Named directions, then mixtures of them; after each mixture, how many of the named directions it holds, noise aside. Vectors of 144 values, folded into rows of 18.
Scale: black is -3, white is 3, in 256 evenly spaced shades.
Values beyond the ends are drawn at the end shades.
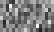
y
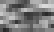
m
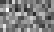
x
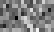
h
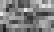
two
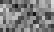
three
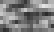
one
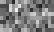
four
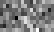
one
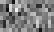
three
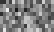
two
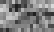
two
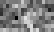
two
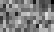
four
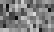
four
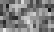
three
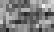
two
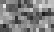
two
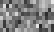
four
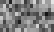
four
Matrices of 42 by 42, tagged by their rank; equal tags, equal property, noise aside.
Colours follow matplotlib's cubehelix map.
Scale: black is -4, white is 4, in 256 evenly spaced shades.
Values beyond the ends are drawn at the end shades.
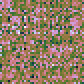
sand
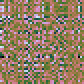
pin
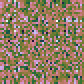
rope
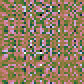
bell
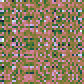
bell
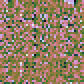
sand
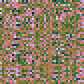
sand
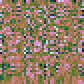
sand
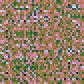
rope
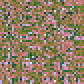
rope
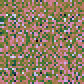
sand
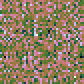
sand
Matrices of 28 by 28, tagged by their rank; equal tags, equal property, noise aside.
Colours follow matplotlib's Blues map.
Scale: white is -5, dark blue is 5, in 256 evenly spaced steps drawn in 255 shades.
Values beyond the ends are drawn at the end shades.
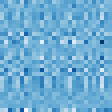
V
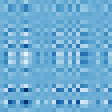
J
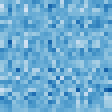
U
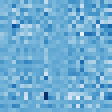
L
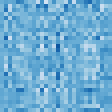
L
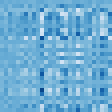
V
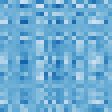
V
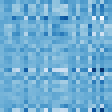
V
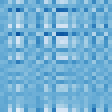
J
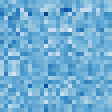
U
